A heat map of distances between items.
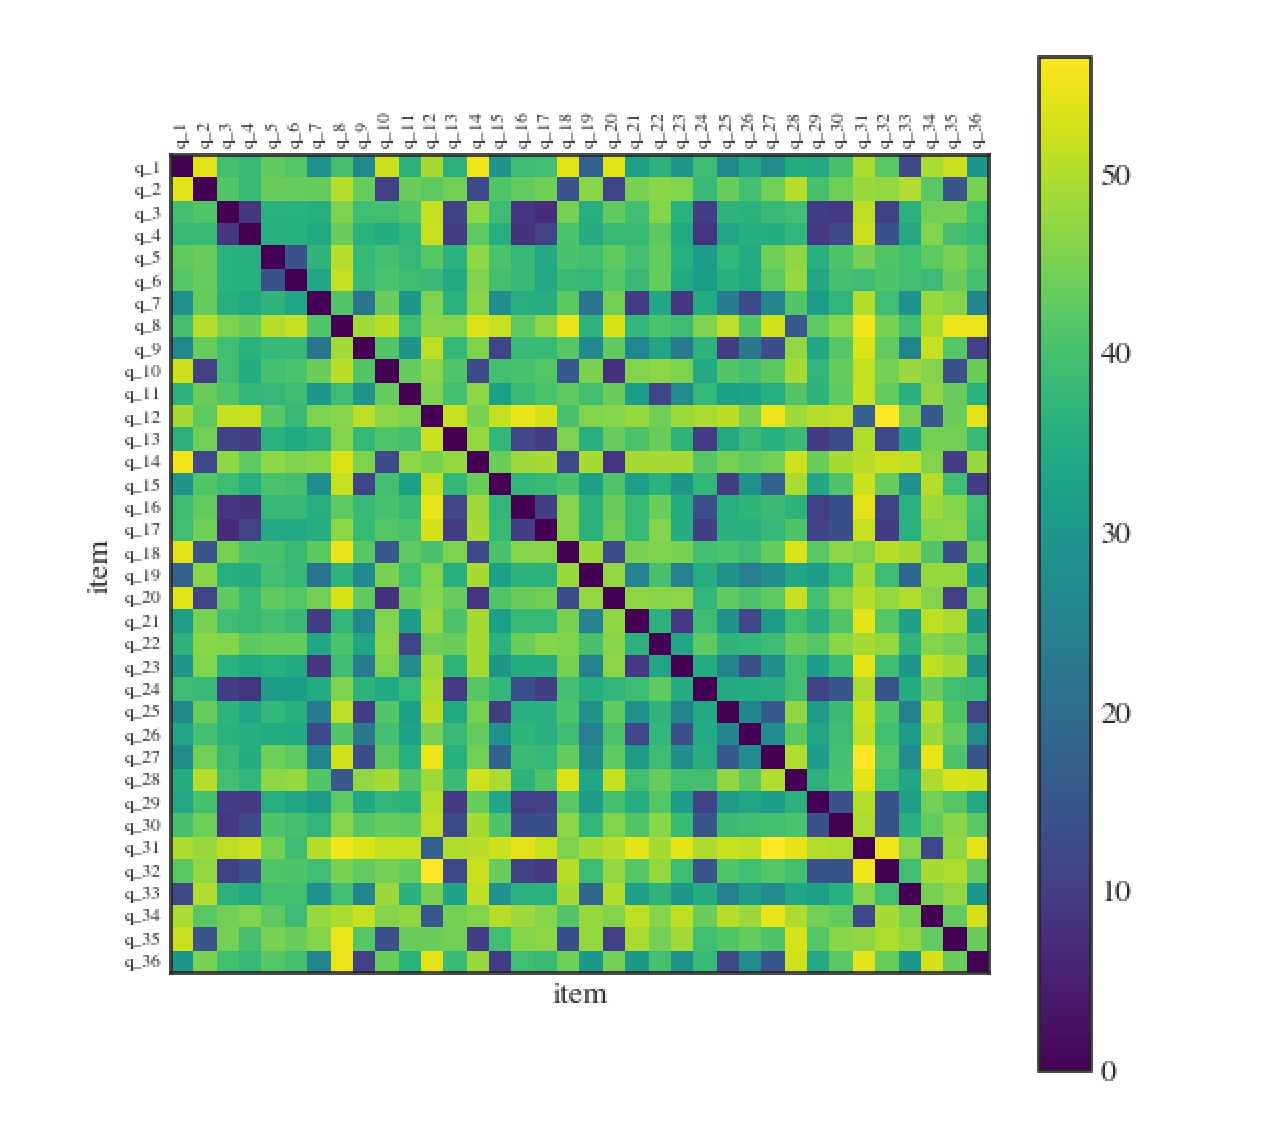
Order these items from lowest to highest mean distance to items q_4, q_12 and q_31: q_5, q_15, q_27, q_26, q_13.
q_13, q_5, q_26, q_15, q_27
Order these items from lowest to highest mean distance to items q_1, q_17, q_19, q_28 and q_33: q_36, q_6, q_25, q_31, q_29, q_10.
q_29, q_25, q_36, q_6, q_10, q_31
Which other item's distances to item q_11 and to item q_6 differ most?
q_22
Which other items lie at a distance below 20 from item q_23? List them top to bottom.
q_7, q_21, q_26
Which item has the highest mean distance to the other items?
q_31
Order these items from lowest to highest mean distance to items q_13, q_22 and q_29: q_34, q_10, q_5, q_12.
q_5, q_10, q_34, q_12
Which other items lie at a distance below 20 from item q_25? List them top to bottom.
q_9, q_15, q_27, q_36
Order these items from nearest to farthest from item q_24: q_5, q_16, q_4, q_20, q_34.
q_4, q_16, q_5, q_20, q_34
